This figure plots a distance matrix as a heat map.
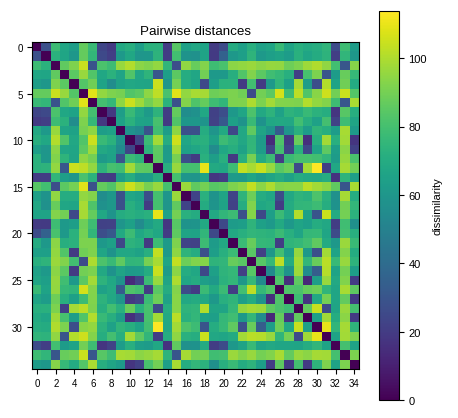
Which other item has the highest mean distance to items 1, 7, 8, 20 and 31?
5
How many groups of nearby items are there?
7
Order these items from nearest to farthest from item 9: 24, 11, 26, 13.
26, 11, 24, 13
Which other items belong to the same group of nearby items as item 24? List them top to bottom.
4, 18, 22, 30
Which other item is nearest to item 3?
28
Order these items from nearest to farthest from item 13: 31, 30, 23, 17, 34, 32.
31, 32, 17, 34, 23, 30
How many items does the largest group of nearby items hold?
8
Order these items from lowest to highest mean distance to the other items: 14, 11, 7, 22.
14, 7, 11, 22
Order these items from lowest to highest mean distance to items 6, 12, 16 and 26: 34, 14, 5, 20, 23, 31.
14, 20, 31, 34, 23, 5
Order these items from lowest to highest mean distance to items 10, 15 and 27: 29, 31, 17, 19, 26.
29, 19, 17, 26, 31
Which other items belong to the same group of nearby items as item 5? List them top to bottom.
23
